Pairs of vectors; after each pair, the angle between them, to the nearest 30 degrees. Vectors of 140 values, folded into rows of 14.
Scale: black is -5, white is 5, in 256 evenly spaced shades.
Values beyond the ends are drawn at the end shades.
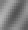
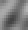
30 degrees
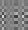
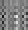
150 degrees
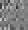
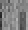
60 degrees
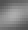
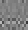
90 degrees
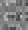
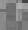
90 degrees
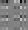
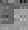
60 degrees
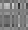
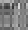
150 degrees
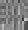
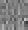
30 degrees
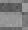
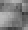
60 degrees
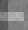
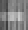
30 degrees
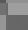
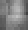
90 degrees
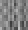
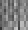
150 degrees
